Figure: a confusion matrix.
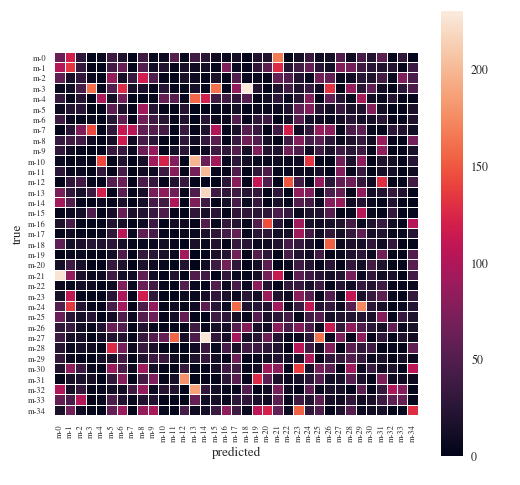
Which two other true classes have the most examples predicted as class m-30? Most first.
m-5, m-3
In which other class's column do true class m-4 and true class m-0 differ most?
m-21
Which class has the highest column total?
m-6
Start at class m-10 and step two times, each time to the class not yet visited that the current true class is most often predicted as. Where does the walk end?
m-14
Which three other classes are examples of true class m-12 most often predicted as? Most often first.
m-22, m-31, m-19
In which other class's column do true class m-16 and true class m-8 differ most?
m-20
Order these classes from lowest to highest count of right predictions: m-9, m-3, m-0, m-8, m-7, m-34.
m-8, m-0, m-9, m-7, m-34, m-3
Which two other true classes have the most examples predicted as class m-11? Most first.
m-27, m-14
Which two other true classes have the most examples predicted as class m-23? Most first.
m-34, m-30
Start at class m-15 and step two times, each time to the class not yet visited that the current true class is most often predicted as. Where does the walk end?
m-24
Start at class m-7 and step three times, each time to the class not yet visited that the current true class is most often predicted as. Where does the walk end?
m-26
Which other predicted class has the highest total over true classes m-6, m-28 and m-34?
m-23
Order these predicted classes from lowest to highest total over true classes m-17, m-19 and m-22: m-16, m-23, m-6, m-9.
m-16, m-9, m-23, m-6
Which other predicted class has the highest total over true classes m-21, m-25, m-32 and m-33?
m-0
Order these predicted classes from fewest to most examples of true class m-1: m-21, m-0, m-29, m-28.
m-29, m-28, m-0, m-21
